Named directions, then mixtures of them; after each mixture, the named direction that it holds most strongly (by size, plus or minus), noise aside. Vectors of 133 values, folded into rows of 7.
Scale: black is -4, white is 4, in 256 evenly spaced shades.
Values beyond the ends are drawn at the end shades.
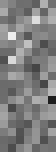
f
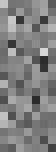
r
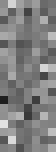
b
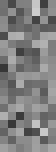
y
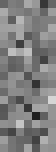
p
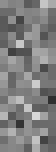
p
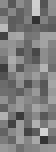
y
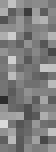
b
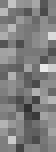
b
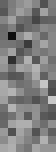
f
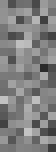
b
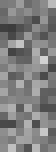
p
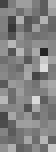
r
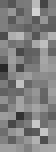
y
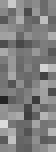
b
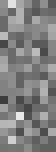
y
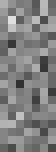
r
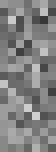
r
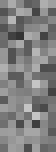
p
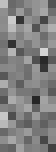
r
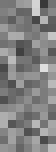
y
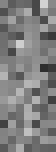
b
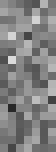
f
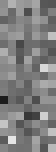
b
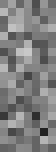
y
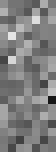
f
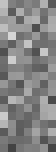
f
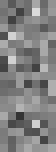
y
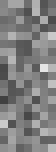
b
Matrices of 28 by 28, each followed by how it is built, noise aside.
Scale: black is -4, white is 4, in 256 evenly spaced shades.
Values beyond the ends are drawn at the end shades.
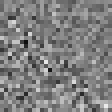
lower triangular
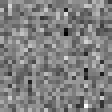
uneven columns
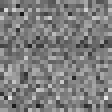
repeating columns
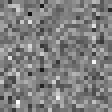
uneven columns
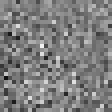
lower triangular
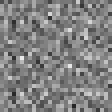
repeating rows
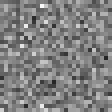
repeating rows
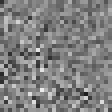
lower triangular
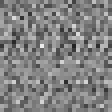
repeating columns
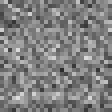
repeating columns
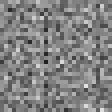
repeating rows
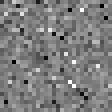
sparse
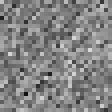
Hankel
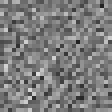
Hankel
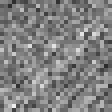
Hankel
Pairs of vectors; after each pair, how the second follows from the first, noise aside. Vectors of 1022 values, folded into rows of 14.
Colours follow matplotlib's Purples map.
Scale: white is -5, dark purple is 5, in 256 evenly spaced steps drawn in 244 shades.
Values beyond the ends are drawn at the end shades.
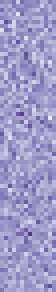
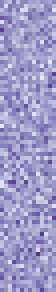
shuffled.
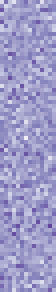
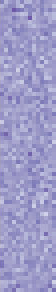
reversed, negated, shrunk.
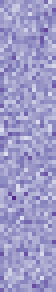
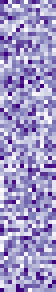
wrapped around, negated, scaled up.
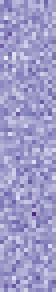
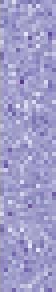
wrapped around, partly zeroed.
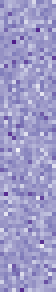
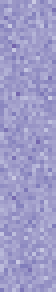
reversed, negated, shrunk.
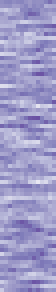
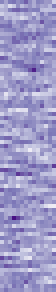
reversed.
